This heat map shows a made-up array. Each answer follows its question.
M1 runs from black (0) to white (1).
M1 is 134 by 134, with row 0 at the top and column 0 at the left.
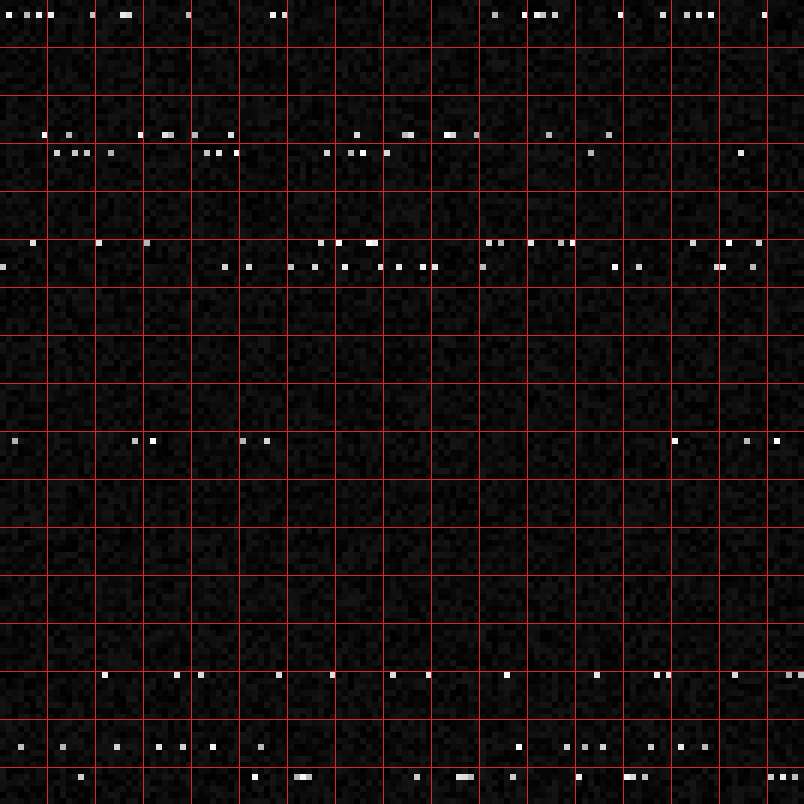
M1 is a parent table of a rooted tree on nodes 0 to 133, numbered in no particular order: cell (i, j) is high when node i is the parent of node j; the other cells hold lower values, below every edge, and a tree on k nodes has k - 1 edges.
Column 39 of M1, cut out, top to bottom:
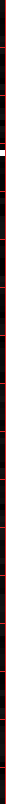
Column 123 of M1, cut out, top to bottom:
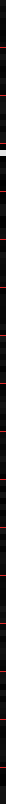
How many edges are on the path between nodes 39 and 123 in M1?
2
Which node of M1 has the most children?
2
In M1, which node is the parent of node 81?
40
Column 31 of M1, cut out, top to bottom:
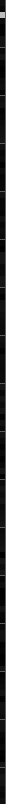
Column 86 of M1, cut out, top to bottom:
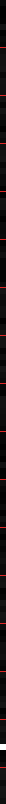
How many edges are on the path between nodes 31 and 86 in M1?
4
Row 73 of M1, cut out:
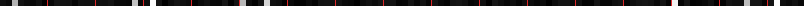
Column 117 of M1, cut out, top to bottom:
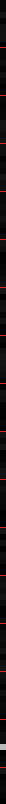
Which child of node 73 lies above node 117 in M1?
124
